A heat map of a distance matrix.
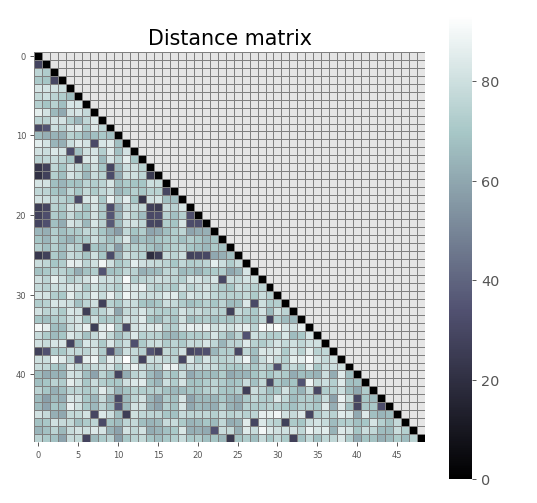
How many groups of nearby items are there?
14
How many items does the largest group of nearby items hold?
10
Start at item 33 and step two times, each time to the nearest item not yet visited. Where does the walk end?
41
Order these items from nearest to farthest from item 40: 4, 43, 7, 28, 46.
43, 7, 46, 28, 4
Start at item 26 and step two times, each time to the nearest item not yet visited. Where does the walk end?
35
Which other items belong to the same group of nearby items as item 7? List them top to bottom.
11, 34, 45
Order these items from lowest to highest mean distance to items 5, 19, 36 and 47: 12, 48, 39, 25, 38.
25, 12, 38, 48, 39
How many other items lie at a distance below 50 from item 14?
9
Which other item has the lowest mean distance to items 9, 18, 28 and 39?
23
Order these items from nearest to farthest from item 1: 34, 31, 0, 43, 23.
0, 43, 23, 31, 34
